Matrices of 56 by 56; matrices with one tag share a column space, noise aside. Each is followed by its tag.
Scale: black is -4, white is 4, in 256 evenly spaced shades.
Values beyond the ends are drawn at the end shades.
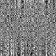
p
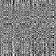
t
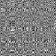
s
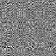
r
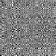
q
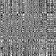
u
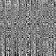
t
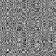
s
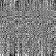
t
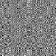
q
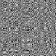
s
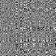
s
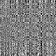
p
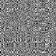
s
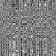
t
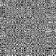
q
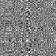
s
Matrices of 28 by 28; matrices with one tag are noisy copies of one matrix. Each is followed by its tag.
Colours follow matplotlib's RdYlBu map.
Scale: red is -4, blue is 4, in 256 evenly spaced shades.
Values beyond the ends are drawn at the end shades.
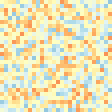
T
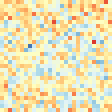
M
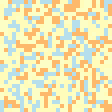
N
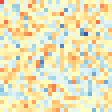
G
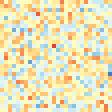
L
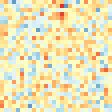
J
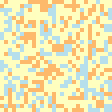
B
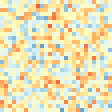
J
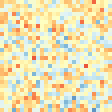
M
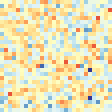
T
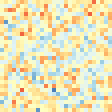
M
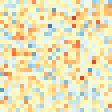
G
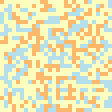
B
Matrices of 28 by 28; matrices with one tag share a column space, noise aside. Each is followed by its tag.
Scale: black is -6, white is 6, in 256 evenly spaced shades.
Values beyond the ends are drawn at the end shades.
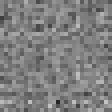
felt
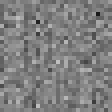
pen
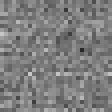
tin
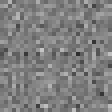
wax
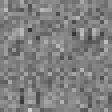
tin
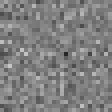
wax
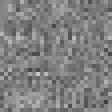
tin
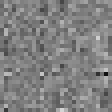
tin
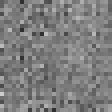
felt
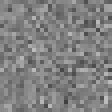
pen
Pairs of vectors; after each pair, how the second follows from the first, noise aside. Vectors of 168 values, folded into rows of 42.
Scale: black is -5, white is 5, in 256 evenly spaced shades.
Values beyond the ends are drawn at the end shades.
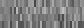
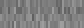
wrapped around, shrunk.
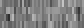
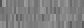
wrapped around, shrunk.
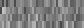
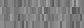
wrapped around, negated, shrunk.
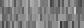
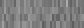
wrapped around, shrunk.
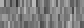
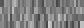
reversed.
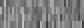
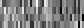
reversed, negated, scaled up.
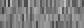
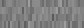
wrapped around, shrunk.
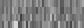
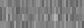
wrapped around, shrunk.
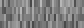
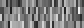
reversed, scaled up.
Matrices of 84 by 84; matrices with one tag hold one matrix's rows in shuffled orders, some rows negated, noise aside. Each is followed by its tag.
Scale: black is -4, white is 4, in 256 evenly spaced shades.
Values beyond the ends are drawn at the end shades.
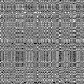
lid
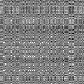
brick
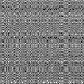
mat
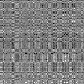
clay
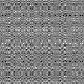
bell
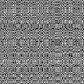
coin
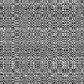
clay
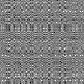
bell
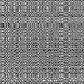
mat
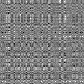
bell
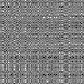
mat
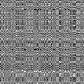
lid
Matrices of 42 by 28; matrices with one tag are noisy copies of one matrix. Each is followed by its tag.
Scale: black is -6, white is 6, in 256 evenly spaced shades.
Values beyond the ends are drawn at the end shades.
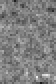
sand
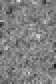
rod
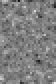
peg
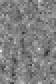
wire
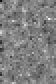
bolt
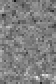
sand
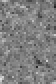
peg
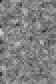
bolt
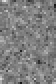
peg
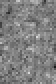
rod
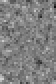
peg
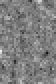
wire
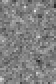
peg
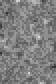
rod
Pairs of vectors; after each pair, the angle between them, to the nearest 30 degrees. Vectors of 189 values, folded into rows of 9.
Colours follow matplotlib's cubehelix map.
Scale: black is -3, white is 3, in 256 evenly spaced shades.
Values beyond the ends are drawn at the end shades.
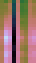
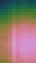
90 degrees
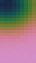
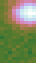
120 degrees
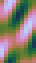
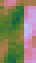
60 degrees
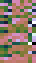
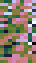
30 degrees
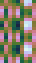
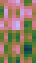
150 degrees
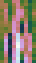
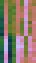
60 degrees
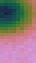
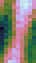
90 degrees
